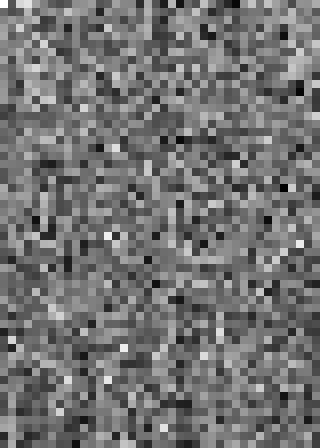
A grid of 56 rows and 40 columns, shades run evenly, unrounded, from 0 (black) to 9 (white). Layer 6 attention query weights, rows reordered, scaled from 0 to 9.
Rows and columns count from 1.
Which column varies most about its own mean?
23
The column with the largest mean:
22
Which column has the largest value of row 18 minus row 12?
34
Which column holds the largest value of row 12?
5
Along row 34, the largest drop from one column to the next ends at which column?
7
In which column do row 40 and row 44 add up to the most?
16
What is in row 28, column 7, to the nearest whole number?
2
